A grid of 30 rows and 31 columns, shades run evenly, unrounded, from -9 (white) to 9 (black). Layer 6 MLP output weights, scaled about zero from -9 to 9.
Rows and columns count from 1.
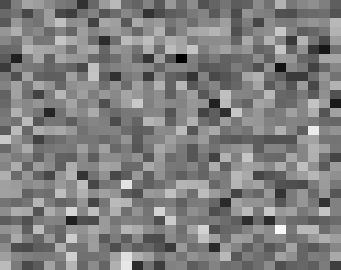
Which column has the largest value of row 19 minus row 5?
6
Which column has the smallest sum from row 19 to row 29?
7
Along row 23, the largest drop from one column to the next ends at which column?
22
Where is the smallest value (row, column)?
26, 26
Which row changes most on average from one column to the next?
24
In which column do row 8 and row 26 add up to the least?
9
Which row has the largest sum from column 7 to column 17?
2
